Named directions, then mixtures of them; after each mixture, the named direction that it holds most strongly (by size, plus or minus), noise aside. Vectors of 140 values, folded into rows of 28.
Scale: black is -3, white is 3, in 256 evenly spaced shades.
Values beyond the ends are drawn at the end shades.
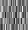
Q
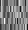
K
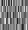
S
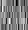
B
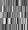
B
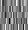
B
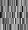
Q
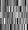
K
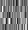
B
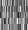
S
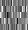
S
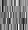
B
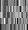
K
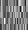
K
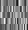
K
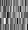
K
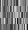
K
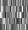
Q
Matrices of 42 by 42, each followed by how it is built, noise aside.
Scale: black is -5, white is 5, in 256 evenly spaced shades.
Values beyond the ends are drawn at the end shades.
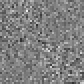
block diagonal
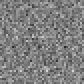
repeating columns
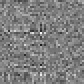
low rank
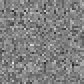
low rank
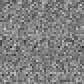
repeating columns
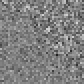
upper triangular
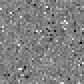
sparse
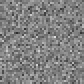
repeating columns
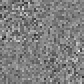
block diagonal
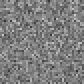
repeating columns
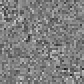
block diagonal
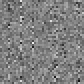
uneven columns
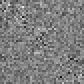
block diagonal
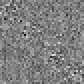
block diagonal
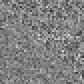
upper triangular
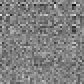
low rank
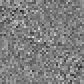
block diagonal
